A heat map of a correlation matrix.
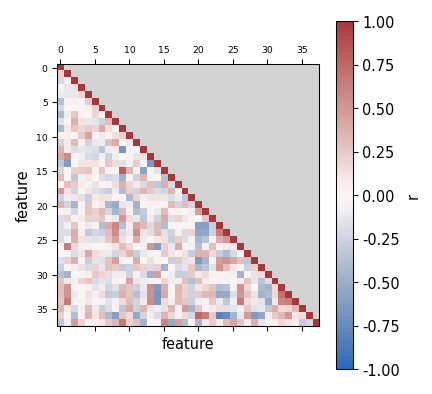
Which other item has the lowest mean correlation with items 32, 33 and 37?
14
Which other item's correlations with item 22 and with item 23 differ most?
36
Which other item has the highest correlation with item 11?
24
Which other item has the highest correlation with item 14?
30
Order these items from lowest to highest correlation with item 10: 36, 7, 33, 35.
7, 36, 33, 35
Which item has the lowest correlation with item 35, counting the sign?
19
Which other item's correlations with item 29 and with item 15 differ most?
9
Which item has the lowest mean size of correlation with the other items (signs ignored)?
3
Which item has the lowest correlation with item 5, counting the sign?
0
